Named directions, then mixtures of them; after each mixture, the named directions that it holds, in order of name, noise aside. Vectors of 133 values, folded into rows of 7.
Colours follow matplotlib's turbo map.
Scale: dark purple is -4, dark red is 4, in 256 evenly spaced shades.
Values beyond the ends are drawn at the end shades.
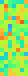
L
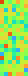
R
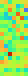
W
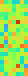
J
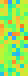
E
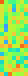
J, R.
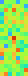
R.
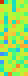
J, R.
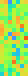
E.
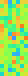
E.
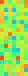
R.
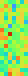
L, R.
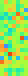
R, W.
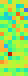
W.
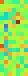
J, W.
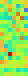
W.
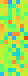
E.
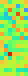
W.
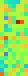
J, L.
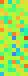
E, R.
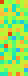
R.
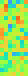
E, L.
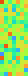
R.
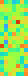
J.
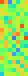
E, R.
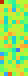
J, R.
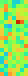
J, L.
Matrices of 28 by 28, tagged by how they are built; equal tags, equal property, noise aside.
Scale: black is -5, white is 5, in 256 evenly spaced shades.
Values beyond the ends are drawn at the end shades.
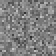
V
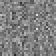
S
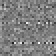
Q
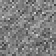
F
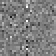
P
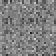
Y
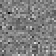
S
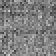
Y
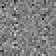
P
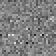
Q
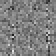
P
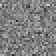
V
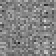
S
